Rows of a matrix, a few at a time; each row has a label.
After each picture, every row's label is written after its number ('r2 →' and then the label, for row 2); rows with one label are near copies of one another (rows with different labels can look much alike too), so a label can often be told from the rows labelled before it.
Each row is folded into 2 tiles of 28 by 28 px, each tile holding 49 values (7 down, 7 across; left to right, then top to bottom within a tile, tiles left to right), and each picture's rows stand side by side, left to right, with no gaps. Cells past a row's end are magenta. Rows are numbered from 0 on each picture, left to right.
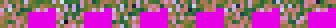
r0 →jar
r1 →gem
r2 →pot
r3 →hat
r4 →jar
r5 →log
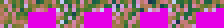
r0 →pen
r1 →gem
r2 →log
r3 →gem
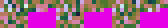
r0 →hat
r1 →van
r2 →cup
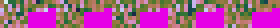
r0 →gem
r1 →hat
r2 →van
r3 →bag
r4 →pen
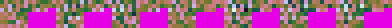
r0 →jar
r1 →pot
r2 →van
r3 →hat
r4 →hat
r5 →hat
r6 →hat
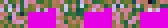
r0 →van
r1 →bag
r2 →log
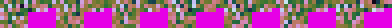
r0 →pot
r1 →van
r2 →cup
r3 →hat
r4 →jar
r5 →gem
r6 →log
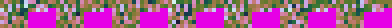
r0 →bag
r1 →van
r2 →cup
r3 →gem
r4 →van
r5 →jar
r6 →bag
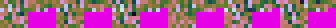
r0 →van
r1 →cup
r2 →van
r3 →pen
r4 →jar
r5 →cup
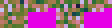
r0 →cup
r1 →pot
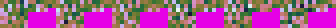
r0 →bag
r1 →gem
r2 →jar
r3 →van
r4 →hat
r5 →pot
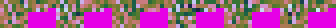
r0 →cup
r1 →van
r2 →pen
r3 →pot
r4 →bag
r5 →cup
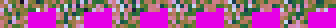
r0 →cup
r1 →pot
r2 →hat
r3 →hat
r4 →hat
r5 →gem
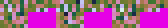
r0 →van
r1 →cup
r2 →van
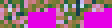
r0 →van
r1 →bag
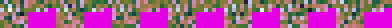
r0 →van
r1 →jar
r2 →van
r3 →van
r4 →cup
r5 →pot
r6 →gem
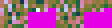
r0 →cup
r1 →van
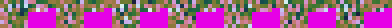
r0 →bag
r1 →cup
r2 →cup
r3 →jar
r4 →pen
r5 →gem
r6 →van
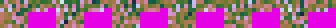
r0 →jar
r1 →gem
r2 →pen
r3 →bag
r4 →pot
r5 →van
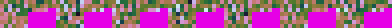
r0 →pen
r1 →van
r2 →gem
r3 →cup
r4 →van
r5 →pen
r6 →jar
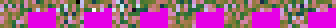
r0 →log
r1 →cup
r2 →hat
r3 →bag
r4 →log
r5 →pot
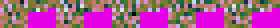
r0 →cup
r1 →hat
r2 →van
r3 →pot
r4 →cup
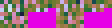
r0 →van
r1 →cup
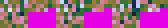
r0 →van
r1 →hat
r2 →bag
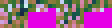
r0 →bag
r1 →gem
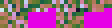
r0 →jar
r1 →hat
